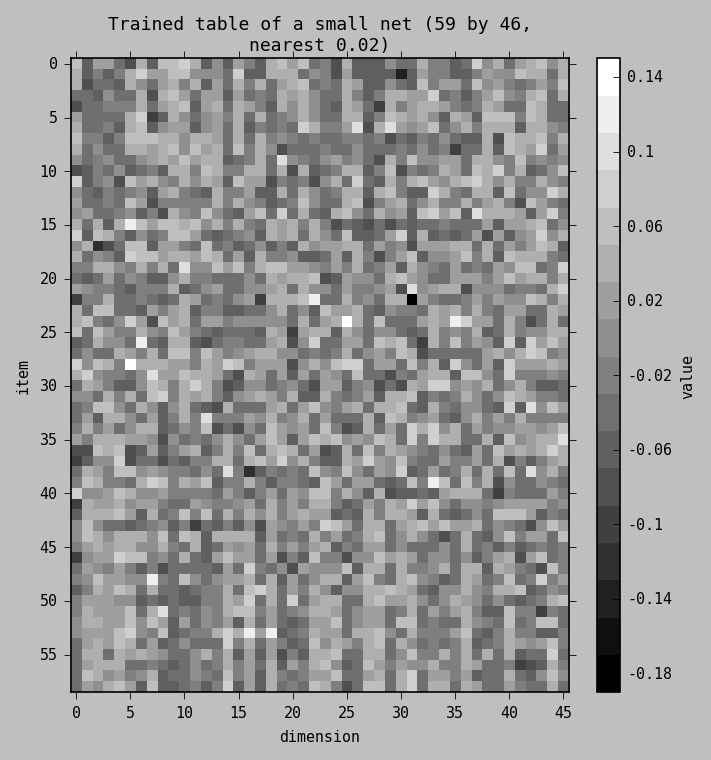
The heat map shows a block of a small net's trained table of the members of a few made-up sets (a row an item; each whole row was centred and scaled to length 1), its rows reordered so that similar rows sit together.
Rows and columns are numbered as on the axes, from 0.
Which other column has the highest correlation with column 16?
27
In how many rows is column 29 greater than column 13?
26
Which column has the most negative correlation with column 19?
36
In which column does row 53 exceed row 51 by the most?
18
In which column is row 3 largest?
33
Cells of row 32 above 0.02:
15
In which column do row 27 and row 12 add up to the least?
32
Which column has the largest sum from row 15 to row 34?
10
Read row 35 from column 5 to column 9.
0.02 0.02 0 -0.08 0
